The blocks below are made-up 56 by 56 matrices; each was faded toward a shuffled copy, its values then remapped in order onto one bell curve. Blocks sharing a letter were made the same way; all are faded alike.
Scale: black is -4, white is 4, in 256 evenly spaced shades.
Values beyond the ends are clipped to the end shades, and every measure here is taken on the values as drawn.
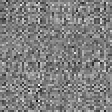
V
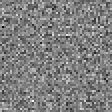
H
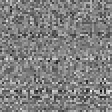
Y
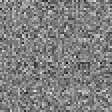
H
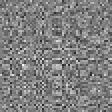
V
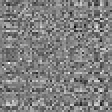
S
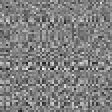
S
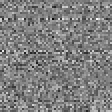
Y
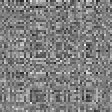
S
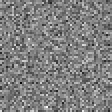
H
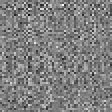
V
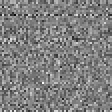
Y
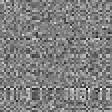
S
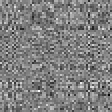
V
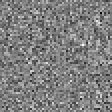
H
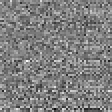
Y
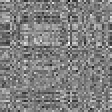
S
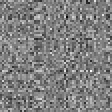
V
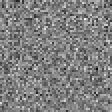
H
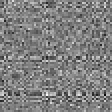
S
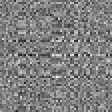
S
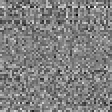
Y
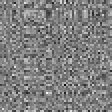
V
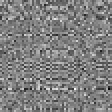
S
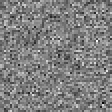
H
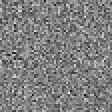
H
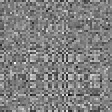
S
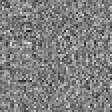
H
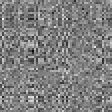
S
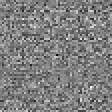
Y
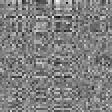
S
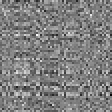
S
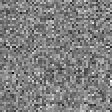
H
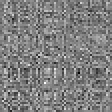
V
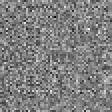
H
